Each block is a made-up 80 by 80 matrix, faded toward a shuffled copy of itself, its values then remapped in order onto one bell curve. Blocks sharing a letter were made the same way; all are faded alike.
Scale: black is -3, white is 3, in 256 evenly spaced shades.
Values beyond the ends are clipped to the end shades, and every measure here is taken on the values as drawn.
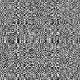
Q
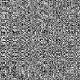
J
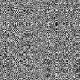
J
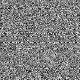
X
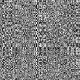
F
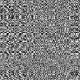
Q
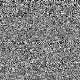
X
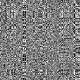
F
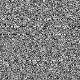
X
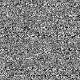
X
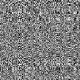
J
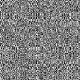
J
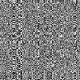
F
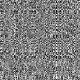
F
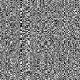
F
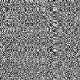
Q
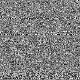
X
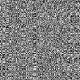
J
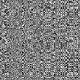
F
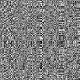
F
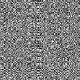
J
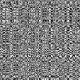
Q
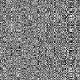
F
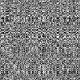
Q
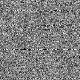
X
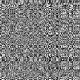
Q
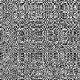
Q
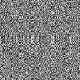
J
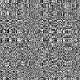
Q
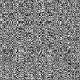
J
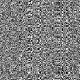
F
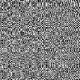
J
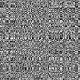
Q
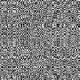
Q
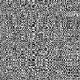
J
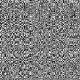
F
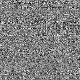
X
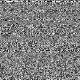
X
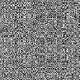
J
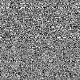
X
